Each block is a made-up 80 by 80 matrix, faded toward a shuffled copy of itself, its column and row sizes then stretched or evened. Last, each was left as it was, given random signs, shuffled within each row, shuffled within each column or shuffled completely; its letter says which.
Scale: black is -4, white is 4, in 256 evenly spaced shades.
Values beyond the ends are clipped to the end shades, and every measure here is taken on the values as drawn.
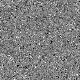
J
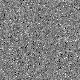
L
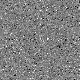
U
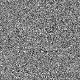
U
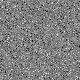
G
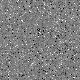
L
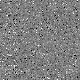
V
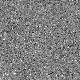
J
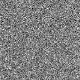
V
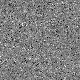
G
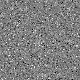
J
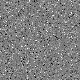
L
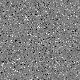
J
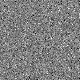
L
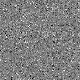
V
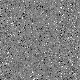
L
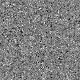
L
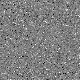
J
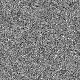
G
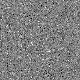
L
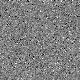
J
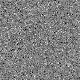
J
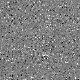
V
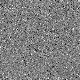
J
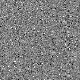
V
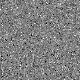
U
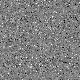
J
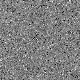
J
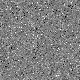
G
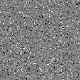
V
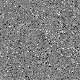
U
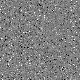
L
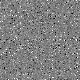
U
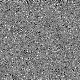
J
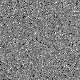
J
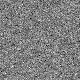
G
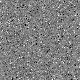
G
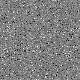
J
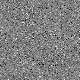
U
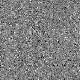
V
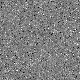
G
